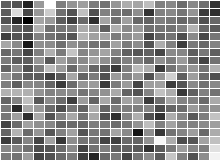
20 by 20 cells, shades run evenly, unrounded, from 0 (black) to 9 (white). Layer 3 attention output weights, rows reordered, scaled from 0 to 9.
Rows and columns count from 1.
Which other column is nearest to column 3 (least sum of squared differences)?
19
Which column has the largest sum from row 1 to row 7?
5
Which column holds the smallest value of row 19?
14
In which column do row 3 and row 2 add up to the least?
3
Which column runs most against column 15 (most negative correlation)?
17
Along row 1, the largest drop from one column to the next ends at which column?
6
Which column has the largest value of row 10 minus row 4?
16
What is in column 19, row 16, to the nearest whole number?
5
